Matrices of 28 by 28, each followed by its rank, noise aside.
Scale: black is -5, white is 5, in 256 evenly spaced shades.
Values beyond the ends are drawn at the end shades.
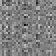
four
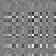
one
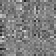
four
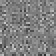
four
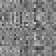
four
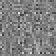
four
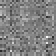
four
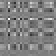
one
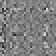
three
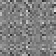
four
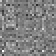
four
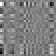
one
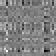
two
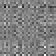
two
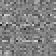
four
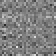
four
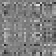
two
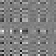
one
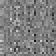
three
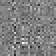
three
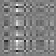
one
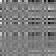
one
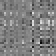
two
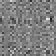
four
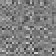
three
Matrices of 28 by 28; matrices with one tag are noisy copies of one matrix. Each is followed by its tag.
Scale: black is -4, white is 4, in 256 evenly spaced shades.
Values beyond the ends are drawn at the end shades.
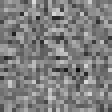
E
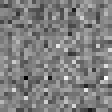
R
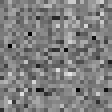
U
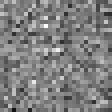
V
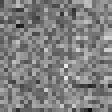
R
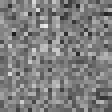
V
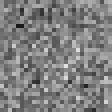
R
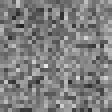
R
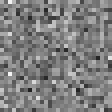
U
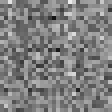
U
